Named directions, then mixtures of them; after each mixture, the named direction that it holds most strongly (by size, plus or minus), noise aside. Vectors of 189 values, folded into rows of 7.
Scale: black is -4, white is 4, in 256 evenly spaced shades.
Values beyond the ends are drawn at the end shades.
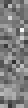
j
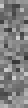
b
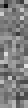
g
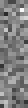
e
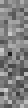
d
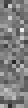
j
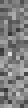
d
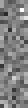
e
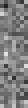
g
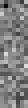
g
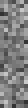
e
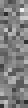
e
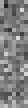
b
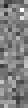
g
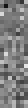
g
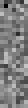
g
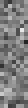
j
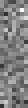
e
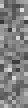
b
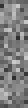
b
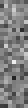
b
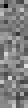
g
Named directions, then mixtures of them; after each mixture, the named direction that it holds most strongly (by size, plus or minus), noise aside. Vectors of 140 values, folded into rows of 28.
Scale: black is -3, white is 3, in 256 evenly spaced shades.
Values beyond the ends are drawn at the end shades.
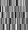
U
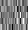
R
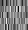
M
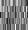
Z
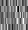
R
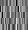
U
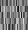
R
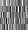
M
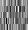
M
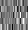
R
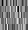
M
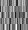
U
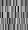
M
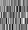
M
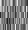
Z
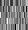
Z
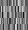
U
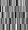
U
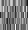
Z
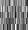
Z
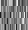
U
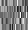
R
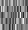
R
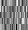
U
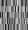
M
